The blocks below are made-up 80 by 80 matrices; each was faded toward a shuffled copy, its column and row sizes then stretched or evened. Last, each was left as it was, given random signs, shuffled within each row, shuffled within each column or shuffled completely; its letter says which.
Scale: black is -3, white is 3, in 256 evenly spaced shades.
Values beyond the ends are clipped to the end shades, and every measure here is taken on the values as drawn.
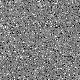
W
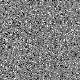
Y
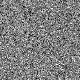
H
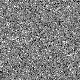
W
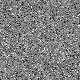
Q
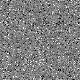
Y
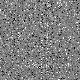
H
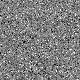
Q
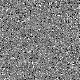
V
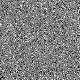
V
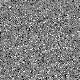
Y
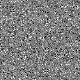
Y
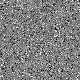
H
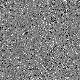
H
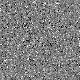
V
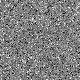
Q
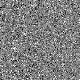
Y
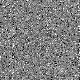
H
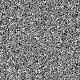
H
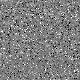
W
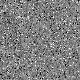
H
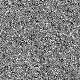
W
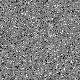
W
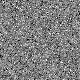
Q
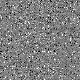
V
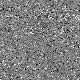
W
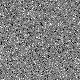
Q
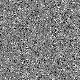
H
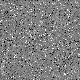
H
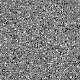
Y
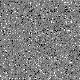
V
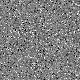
Q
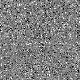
Y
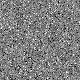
Q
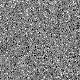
H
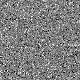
W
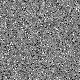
Q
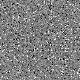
V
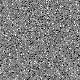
H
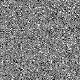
Y
